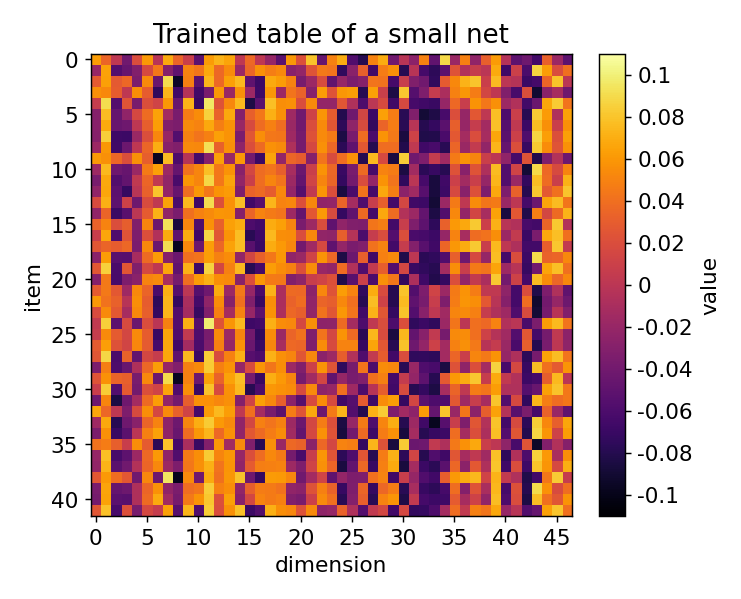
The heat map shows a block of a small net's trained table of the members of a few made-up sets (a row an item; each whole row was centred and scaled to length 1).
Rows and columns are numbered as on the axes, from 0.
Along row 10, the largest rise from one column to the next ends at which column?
43
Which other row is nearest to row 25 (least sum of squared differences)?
26
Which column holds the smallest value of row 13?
33
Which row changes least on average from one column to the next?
20
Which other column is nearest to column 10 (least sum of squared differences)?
29
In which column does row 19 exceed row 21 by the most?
11
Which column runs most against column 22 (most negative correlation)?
38
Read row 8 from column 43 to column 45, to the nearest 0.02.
0.08 0.06 0.02
